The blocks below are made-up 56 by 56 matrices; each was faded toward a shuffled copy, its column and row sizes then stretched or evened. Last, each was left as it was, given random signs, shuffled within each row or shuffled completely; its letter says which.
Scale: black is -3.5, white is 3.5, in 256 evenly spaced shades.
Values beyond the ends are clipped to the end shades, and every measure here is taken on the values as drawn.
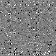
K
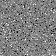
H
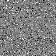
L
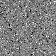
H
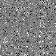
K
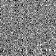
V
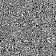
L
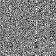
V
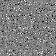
L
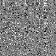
V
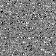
L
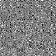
V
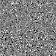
K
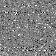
L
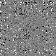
K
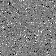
H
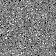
H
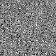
K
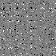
V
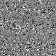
L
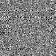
V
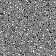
H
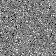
H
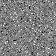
H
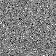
H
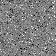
H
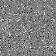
K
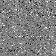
L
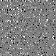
V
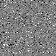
L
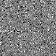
K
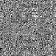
V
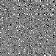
V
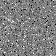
H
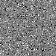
K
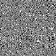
V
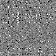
K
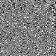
V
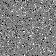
H
